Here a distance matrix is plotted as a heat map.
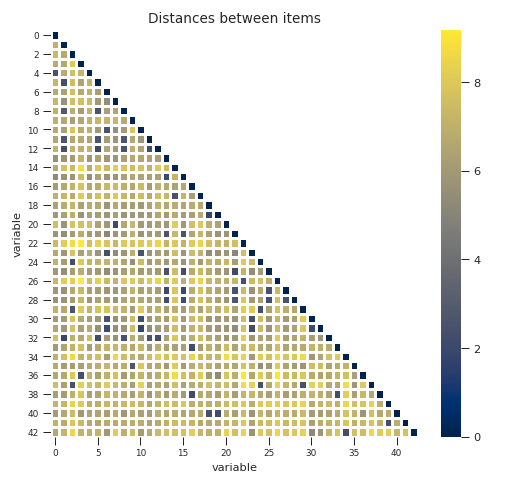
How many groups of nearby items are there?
14
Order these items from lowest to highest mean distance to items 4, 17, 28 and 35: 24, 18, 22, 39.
24, 18, 39, 22
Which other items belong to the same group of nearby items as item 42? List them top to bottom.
34
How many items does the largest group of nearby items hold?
6
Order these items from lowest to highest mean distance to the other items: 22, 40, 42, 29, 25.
25, 40, 29, 42, 22
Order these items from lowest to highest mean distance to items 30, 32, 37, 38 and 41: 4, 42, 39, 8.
8, 39, 4, 42
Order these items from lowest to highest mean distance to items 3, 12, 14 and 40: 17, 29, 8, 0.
8, 17, 0, 29
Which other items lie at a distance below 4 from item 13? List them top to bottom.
15, 21, 25, 27, 28
